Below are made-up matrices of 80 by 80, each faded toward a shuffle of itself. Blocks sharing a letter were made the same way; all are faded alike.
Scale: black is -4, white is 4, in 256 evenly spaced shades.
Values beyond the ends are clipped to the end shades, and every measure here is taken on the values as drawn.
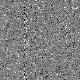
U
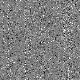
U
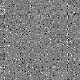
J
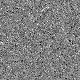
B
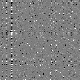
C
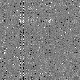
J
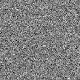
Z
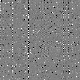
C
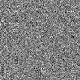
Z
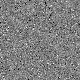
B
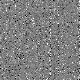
U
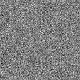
Z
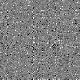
J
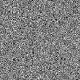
Z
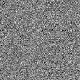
Z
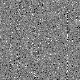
U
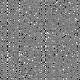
C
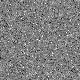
B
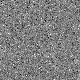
B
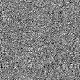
Z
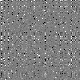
C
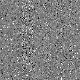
U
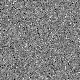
B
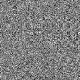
Z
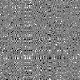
C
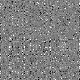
J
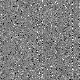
U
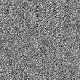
Z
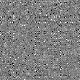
J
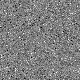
B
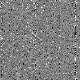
U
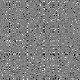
C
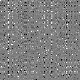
C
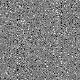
U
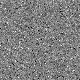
B
